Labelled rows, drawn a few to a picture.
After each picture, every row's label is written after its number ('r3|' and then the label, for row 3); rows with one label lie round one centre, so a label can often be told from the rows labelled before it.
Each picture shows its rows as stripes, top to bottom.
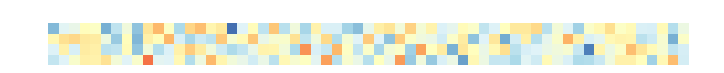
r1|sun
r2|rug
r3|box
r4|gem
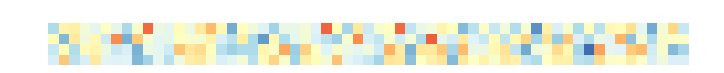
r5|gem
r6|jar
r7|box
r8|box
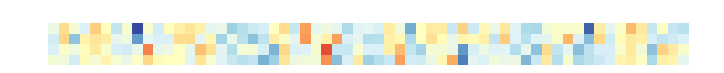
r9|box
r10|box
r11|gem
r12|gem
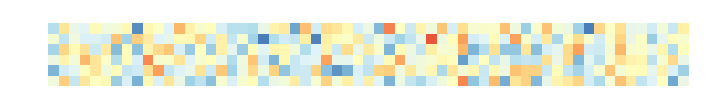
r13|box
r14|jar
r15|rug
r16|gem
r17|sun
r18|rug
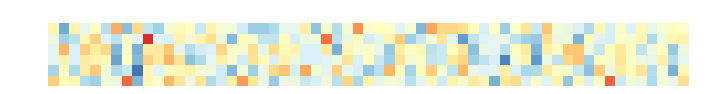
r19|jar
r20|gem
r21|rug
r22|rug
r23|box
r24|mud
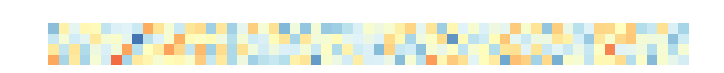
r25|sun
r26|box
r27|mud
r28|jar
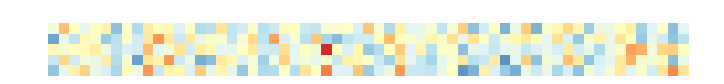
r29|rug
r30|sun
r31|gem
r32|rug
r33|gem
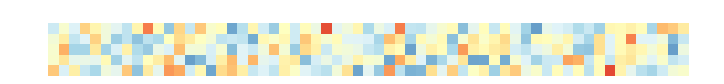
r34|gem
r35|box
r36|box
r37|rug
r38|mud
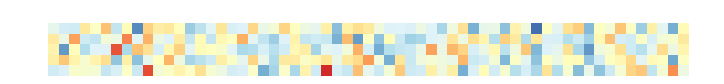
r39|rug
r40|mud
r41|jar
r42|rug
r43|gem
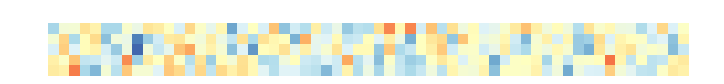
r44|sun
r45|box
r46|box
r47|mud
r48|mud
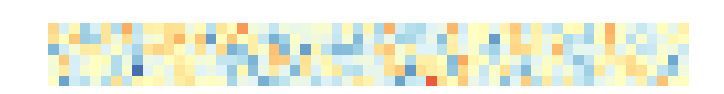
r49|mud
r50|mud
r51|sun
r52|box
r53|box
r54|jar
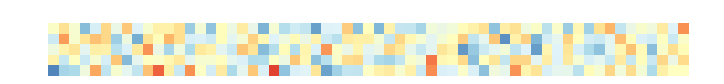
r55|mud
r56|rug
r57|gem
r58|jar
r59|sun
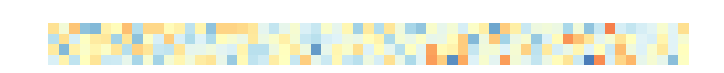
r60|mud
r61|rug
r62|jar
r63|box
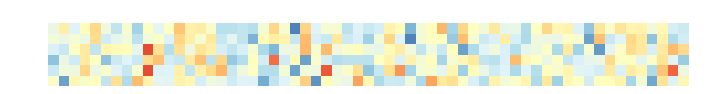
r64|box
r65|box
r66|gem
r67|sun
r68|gem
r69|jar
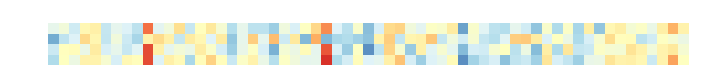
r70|gem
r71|sun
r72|gem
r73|gem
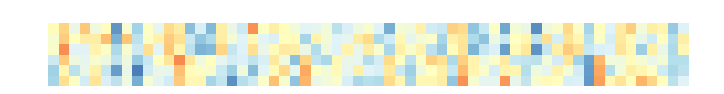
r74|rug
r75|rug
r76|rug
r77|box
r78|box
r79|box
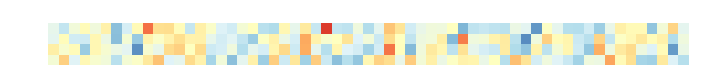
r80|gem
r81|box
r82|box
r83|sun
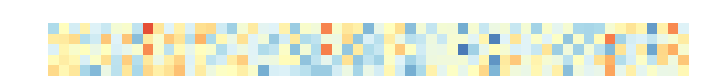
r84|gem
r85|mud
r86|gem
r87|mud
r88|mud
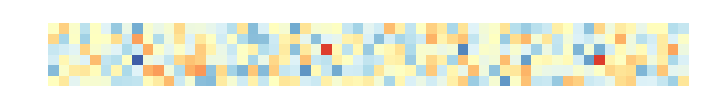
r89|box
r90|jar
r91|gem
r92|box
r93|sun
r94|rug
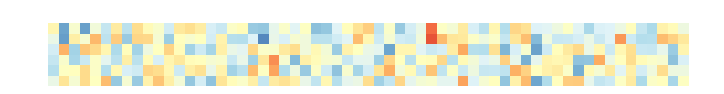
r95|jar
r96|jar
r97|rug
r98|box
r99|sun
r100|rug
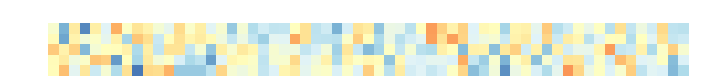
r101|jar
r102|jar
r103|mud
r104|rug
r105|rug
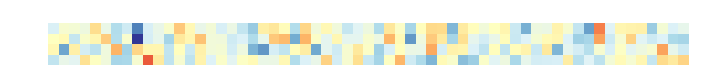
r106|box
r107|box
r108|jar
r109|gem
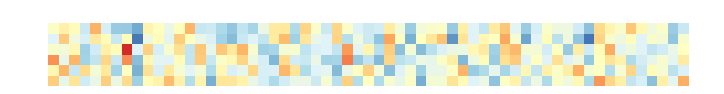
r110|box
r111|box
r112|mud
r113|mud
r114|rug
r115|mud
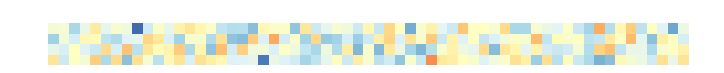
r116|box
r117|sun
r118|mud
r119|jar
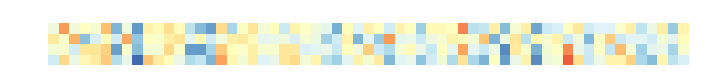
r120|rug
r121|mud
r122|rug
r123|rug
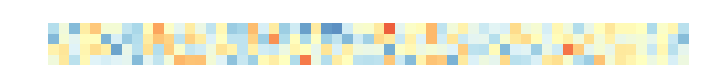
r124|sun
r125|sun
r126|rug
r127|box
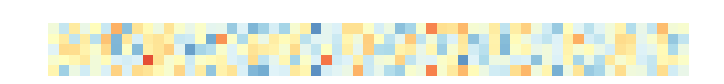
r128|jar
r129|rug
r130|rug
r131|gem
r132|jar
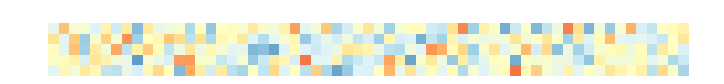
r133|rug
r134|mud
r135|jar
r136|box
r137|sun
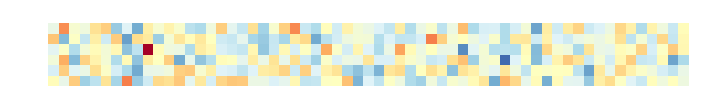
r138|rug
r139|jar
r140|gem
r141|rug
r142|box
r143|mud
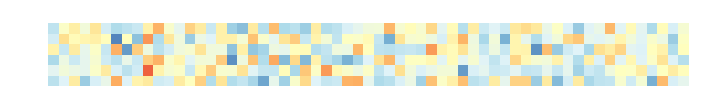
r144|sun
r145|rug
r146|jar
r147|sun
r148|gem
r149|jar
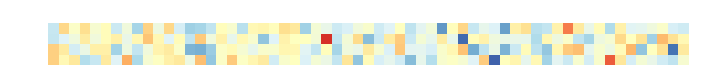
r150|rug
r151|gem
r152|rug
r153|mud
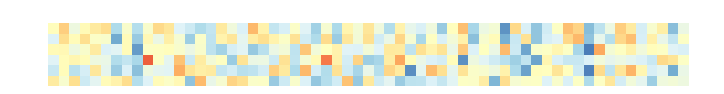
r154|rug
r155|rug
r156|box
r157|gem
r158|box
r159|mud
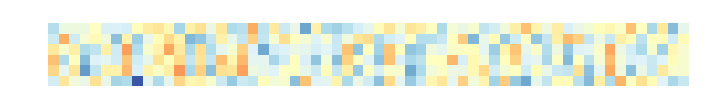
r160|sun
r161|rug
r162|mud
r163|mud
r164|mud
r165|box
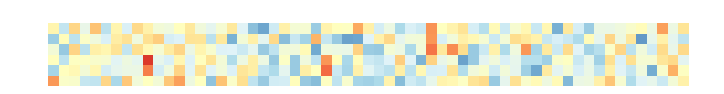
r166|jar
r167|sun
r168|jar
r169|gem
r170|gem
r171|mud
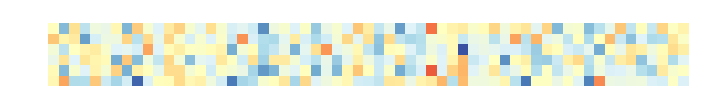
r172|jar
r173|mud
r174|gem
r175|rug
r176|jar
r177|box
